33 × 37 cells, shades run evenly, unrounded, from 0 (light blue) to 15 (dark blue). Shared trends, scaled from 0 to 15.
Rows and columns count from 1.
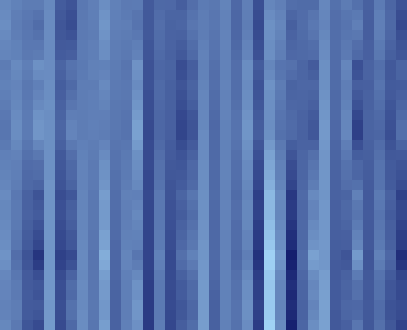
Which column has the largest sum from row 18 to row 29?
27
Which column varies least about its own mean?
21
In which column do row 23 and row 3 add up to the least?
25
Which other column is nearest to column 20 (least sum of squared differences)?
28
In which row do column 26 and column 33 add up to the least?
26
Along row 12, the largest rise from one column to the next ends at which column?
14
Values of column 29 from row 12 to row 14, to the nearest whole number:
10 10 10
